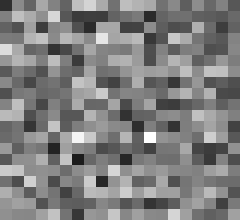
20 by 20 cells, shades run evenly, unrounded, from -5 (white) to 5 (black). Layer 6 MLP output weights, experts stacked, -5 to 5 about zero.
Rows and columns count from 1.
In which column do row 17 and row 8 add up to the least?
8
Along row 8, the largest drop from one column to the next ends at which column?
7
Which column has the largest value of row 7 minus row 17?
3
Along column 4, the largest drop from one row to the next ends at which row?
4
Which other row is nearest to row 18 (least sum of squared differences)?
16
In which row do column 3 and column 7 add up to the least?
13
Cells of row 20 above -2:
17
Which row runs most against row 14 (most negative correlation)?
12
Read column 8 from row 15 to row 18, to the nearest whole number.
1 -1 -3 -2
